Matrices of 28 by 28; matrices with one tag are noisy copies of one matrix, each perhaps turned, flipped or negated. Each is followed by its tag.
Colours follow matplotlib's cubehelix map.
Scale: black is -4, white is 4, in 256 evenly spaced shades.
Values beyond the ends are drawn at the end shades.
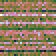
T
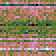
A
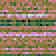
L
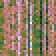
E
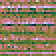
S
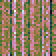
T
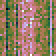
A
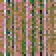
T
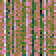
T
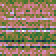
E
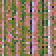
S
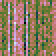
E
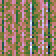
S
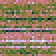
E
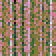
T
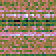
L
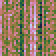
L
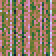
T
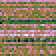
L
